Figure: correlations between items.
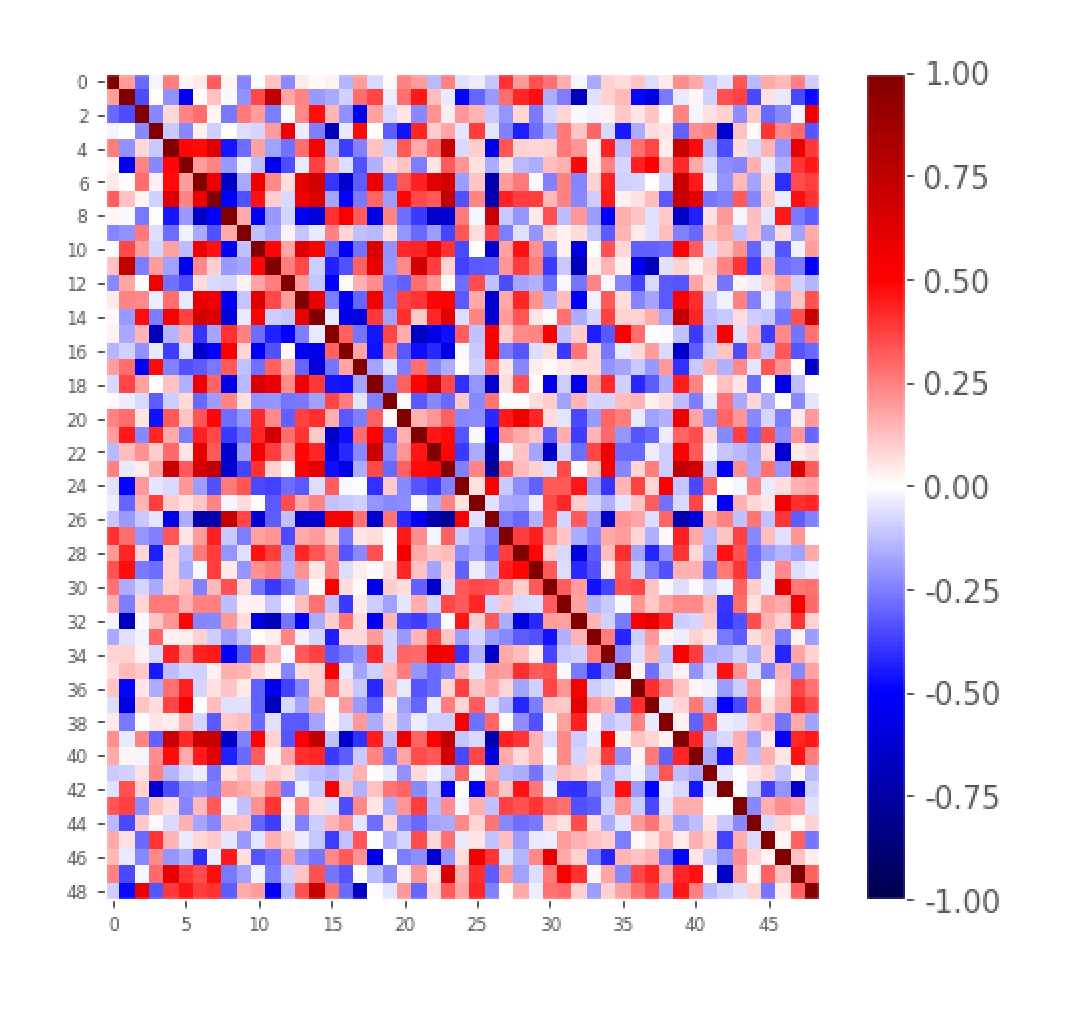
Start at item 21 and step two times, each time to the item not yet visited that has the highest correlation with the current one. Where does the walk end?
1
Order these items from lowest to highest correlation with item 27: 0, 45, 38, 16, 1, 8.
16, 8, 38, 45, 1, 0
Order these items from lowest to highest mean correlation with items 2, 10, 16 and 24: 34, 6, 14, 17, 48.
17, 34, 6, 14, 48
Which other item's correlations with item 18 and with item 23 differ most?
47
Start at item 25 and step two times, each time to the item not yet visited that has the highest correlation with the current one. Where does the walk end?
30
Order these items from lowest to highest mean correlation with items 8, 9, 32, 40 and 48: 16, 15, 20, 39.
20, 39, 16, 15
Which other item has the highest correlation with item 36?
32
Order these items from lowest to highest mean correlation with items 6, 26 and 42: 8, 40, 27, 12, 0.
40, 12, 0, 27, 8
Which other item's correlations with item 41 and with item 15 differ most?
3
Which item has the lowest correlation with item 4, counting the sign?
26
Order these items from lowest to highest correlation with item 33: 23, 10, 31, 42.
42, 31, 10, 23
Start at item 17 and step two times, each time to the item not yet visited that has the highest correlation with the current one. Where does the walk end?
12
